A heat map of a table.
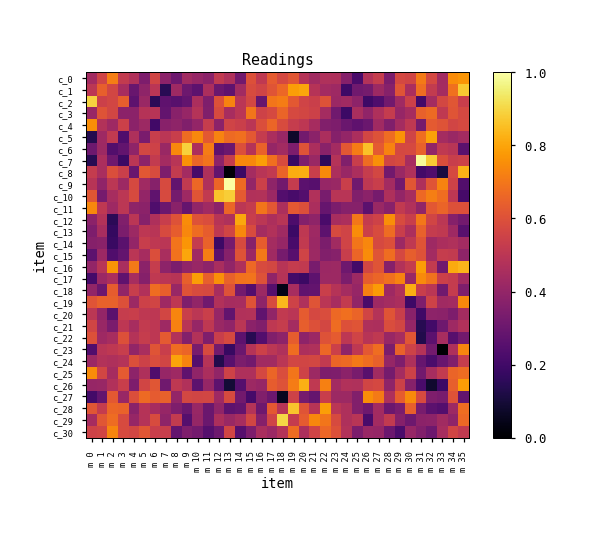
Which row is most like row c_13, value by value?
c_12
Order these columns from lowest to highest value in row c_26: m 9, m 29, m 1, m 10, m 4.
m 10, m 4, m 1, m 9, m 29
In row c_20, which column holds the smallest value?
m 31
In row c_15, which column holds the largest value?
m 9
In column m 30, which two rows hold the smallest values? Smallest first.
c_19, c_29
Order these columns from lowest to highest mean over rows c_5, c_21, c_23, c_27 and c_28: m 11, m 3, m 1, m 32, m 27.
m 32, m 1, m 3, m 11, m 27
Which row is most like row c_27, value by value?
c_18
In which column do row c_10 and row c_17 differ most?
m 0
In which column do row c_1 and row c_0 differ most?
m 20
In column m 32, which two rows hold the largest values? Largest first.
c_7, c_5
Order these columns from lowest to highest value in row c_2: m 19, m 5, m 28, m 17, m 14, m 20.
m 28, m 5, m 14, m 20, m 19, m 17
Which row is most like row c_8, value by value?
c_26
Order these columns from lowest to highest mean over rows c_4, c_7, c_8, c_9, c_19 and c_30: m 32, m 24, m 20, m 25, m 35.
m 25, m 24, m 20, m 32, m 35
